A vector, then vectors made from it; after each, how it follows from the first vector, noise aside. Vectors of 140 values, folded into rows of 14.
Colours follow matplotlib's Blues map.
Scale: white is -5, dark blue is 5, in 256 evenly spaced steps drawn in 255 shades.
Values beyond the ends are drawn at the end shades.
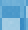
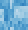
wrapped around.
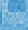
reversed, negated, shrunk.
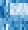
wrapped around, scaled up.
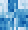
wrapped around, scaled up.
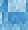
reversed.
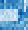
wrapped around, scaled up.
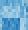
negated.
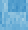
reversed, negated, shrunk.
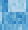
reversed.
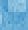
reversed, shrunk.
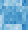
wrapped around.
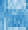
wrapped around.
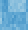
reversed, shrunk.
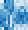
wrapped around, scaled up.
